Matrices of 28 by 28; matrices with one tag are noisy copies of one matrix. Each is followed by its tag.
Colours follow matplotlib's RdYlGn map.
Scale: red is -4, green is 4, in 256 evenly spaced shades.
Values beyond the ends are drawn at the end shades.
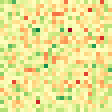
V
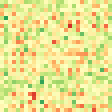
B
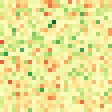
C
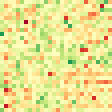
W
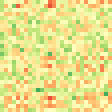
C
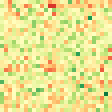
C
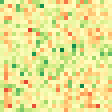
W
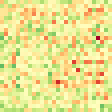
V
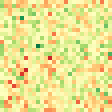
C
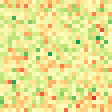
C
